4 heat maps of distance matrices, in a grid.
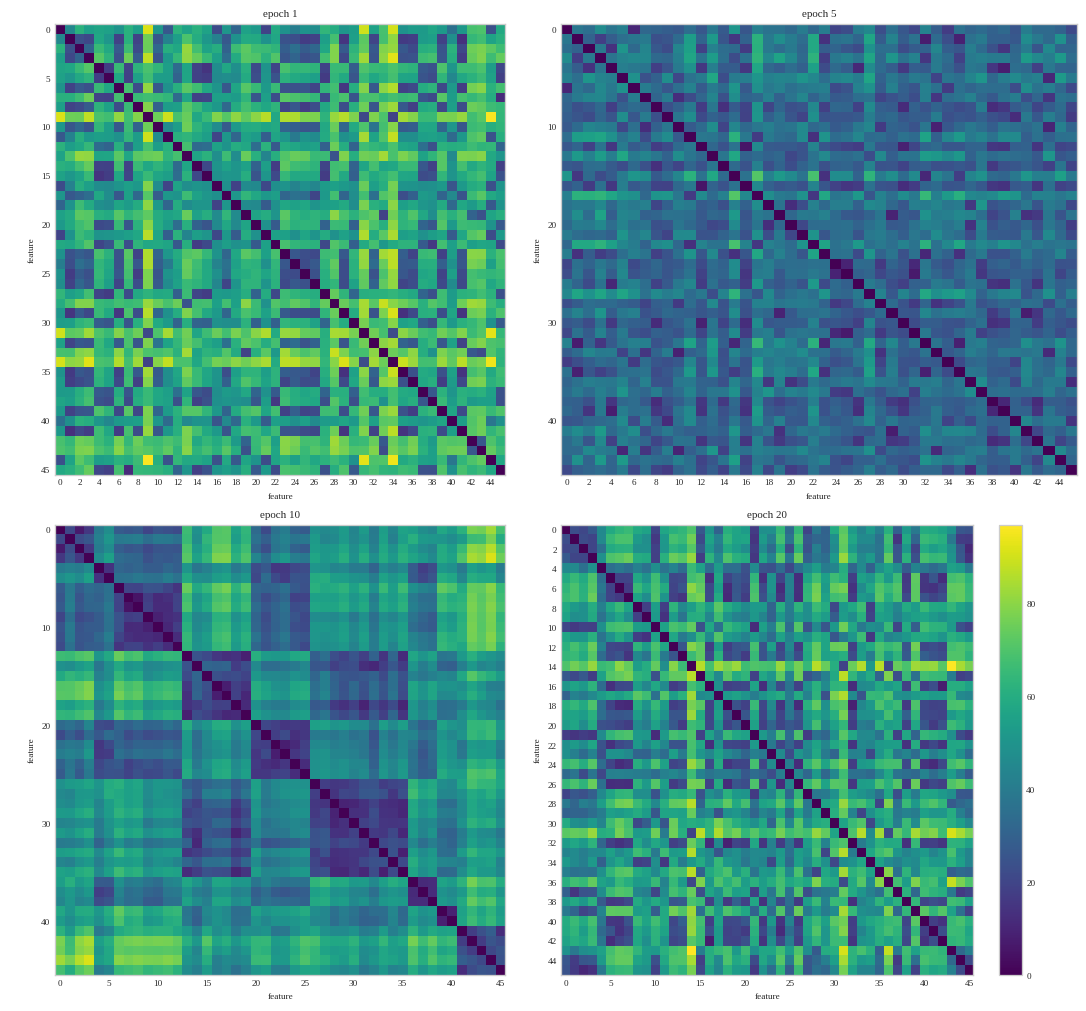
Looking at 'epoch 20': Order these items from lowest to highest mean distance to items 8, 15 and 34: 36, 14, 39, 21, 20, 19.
21, 39, 20, 19, 36, 14
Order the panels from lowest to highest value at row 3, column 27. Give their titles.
epoch 20, epoch 10, epoch 5, epoch 1
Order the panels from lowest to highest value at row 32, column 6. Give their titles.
epoch 20, epoch 1, epoch 5, epoch 10
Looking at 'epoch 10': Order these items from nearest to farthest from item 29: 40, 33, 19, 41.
33, 19, 40, 41
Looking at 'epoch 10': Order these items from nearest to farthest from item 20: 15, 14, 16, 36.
36, 14, 15, 16
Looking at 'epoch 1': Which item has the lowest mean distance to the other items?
1
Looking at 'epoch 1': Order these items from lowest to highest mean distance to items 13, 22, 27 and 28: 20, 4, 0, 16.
4, 20, 16, 0
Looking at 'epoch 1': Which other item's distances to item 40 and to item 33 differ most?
43
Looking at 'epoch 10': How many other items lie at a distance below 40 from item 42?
4
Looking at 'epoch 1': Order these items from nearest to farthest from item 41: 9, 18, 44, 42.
18, 44, 42, 9
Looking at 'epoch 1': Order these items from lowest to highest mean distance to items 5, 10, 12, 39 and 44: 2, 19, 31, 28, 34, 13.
2, 19, 13, 28, 31, 34
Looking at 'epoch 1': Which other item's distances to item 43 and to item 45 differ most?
7
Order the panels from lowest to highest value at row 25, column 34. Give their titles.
epoch 5, epoch 20, epoch 10, epoch 1
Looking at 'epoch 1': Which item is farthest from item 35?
34
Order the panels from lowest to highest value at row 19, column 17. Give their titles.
epoch 10, epoch 5, epoch 20, epoch 1
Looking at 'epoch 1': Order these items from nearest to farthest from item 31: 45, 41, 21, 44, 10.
45, 10, 41, 21, 44
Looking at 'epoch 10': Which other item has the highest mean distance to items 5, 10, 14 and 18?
42
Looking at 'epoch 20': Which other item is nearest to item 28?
35
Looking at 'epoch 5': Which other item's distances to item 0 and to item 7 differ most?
6
